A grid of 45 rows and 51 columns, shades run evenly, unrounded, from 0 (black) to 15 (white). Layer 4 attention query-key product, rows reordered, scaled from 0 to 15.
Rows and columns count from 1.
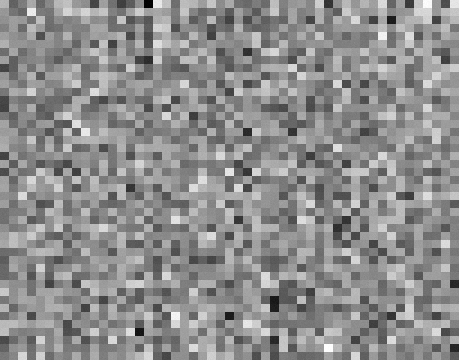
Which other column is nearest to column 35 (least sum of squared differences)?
32
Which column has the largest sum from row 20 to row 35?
44
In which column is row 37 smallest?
35
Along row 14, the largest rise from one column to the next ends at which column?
38
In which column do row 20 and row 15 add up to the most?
43
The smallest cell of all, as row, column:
1, 17
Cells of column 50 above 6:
40
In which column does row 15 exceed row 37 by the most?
19
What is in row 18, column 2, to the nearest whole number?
9
